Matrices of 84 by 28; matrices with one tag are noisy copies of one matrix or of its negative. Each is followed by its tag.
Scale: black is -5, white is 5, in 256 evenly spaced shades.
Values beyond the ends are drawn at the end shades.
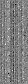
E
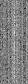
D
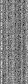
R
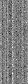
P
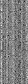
R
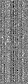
E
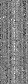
D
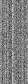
P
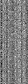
R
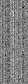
E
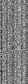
R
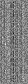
E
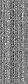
E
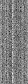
P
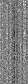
D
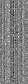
E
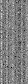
R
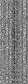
D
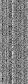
P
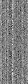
P
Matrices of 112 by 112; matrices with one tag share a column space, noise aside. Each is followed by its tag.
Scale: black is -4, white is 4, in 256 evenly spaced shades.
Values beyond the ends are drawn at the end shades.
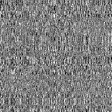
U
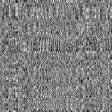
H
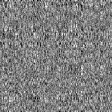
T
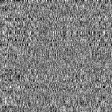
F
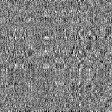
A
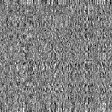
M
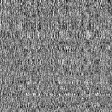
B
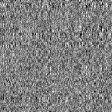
T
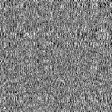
T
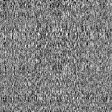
T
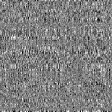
A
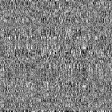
A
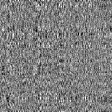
T
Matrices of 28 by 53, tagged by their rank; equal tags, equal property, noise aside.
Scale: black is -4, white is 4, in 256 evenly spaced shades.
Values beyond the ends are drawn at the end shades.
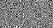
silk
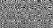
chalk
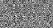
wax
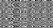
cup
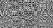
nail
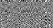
chalk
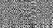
nail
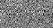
silk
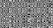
nail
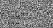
wax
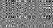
cup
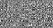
wax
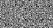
wax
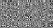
chalk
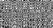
nail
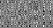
chalk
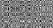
cup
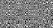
chalk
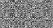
wax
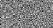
wax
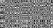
cup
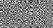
cup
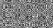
nail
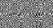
chalk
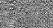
nail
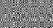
cup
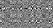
cup
